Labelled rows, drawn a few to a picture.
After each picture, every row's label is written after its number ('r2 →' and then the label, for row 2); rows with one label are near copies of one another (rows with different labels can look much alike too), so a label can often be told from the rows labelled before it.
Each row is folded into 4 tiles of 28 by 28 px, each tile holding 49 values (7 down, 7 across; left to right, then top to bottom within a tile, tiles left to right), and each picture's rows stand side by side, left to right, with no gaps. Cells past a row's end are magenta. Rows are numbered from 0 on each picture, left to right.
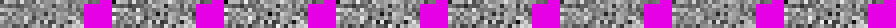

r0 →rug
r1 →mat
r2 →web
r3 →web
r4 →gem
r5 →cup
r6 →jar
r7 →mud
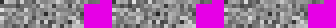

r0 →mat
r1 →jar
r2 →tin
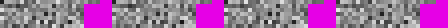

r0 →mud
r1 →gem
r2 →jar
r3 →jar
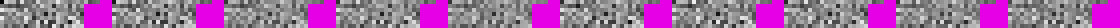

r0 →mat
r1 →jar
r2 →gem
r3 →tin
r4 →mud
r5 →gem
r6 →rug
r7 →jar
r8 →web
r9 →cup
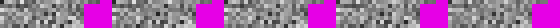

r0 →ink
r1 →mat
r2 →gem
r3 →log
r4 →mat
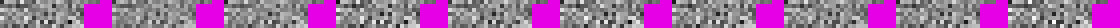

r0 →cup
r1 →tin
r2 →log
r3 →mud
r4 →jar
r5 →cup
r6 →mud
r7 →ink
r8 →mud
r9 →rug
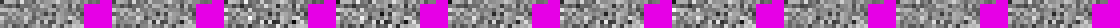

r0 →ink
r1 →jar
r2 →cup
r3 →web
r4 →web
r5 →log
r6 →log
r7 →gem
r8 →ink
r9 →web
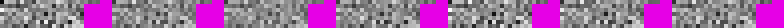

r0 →log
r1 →ink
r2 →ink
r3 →cup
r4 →web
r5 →jar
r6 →web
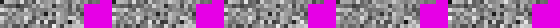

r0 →mud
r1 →mat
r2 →tin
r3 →gem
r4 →mat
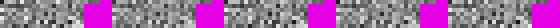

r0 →rug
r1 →tin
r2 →log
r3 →mat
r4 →jar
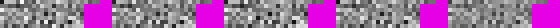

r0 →web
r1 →web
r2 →gem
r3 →ink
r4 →jar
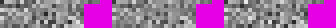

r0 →jar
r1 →ink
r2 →cup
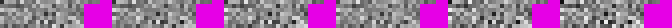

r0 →web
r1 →rug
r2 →log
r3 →tin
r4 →jar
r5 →web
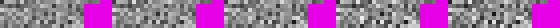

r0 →gem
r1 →jar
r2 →gem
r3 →rug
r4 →tin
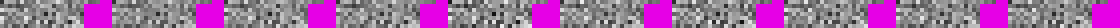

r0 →mat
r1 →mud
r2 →jar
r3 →gem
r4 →mud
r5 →cup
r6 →cup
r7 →jar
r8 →rug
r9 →web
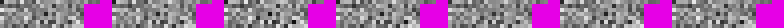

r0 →mat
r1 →mat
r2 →tin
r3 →gem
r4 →web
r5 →jar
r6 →cup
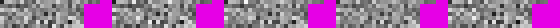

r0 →mud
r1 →ink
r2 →ink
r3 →jar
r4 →cup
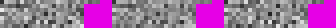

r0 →log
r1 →gem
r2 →tin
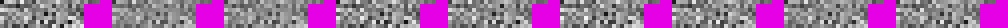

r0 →ink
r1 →ink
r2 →mud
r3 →cup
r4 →cup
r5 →mat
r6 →web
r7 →tin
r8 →jar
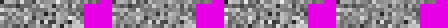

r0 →ink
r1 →gem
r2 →mat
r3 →log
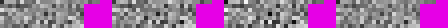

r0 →log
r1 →gem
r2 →web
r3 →mud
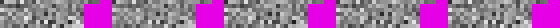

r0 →rug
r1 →tin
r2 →jar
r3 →jar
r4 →tin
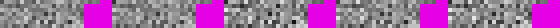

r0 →cup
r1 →web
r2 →mud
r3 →cup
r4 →log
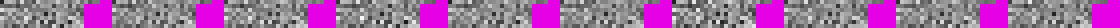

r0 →web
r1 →tin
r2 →cup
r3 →rug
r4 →gem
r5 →tin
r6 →jar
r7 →tin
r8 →rug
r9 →rug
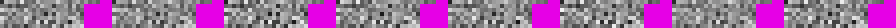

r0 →mud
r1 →mat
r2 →jar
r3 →tin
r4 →ink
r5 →tin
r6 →web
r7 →rug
